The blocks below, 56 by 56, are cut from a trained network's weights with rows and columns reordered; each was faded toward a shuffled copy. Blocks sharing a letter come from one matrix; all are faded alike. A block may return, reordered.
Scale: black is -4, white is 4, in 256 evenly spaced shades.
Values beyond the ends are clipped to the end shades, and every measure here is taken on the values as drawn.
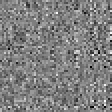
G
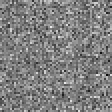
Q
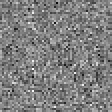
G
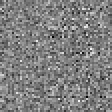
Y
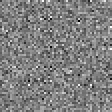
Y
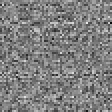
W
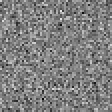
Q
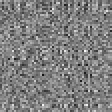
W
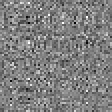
G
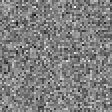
Q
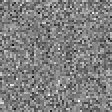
Q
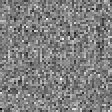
Q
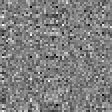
G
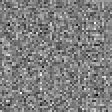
Y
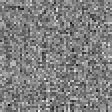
Q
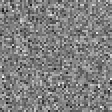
Q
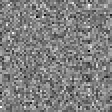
Y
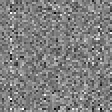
G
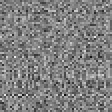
W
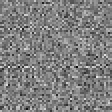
W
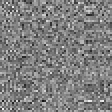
W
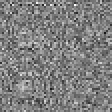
W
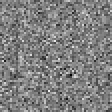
Q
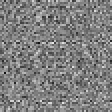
W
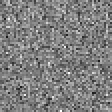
Q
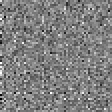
G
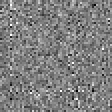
G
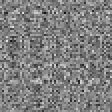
W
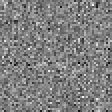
Y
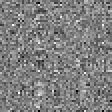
Y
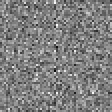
Y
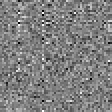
G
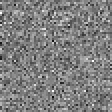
Y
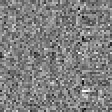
Y
